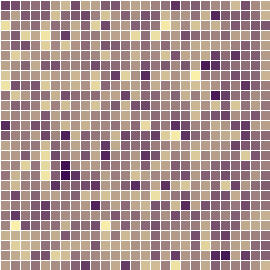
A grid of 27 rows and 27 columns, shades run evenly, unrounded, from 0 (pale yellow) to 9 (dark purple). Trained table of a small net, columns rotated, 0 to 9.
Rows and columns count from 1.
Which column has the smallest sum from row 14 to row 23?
5
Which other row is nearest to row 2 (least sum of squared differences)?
10
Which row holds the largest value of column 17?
19
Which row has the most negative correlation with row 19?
1
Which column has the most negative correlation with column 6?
23
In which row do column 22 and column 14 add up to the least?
4
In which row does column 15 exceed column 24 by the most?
11
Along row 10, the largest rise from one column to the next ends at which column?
22
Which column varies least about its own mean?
26
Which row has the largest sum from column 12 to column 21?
7
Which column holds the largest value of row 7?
21
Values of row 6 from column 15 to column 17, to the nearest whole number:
4 4 2
